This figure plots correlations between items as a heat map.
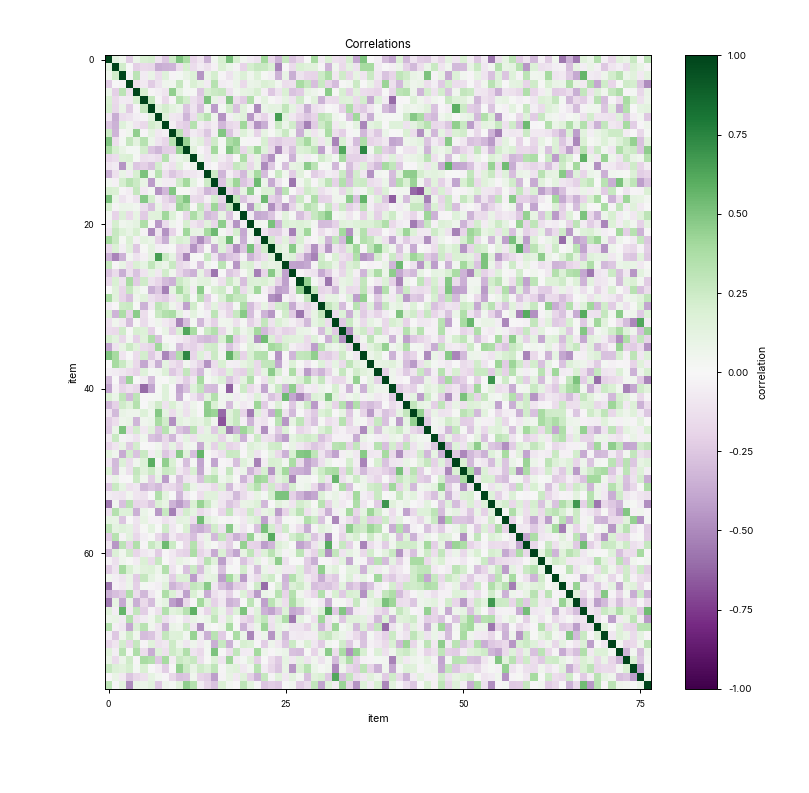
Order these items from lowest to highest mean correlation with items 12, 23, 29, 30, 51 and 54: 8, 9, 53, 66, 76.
76, 9, 8, 53, 66
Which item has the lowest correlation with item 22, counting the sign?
64
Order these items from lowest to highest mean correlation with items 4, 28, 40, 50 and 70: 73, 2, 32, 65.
73, 2, 32, 65
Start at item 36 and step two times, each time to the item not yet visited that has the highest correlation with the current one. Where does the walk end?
33
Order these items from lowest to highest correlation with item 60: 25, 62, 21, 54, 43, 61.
43, 21, 25, 61, 54, 62
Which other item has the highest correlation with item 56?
13
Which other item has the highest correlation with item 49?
6
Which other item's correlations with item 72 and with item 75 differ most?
15
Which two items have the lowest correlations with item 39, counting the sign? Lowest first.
69, 76
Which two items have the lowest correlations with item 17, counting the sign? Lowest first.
40, 45
